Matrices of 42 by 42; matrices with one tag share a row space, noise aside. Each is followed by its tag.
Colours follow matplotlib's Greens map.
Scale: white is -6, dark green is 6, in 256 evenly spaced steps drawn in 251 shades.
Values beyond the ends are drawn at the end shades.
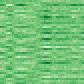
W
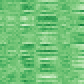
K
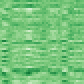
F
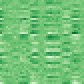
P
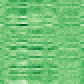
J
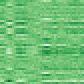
W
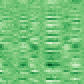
P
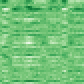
F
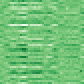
J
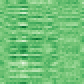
J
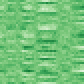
K
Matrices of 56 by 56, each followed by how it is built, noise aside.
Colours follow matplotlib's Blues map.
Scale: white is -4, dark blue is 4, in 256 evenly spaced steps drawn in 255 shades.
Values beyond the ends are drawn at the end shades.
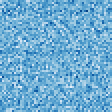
repeating columns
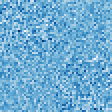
block diagonal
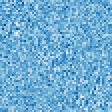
block diagonal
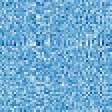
low rank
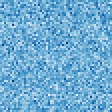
repeating columns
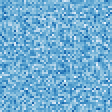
low rank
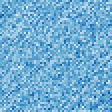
Hankel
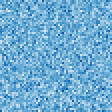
repeating columns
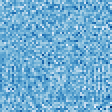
low rank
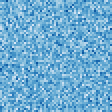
noise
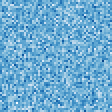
noise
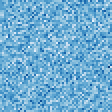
Hankel
